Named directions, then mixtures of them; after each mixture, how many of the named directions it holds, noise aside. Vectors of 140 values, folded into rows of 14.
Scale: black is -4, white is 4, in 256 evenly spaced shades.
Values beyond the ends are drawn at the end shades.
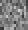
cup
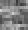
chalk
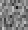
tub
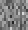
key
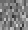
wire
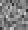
three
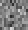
four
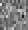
two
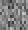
two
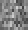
three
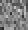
one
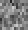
four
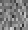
two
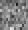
four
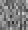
one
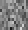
two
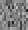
one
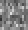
four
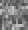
two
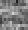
one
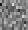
two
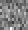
four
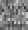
two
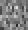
four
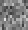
four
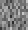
one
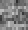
two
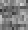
one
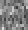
three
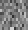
two
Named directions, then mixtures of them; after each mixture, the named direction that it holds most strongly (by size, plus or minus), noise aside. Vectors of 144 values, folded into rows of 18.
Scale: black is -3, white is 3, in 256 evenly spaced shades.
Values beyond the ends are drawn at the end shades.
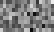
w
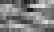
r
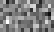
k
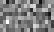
k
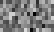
w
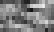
r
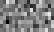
k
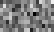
w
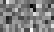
k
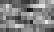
r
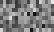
w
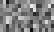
k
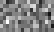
k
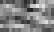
r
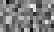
k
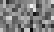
w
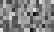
w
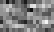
r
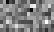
k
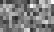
w
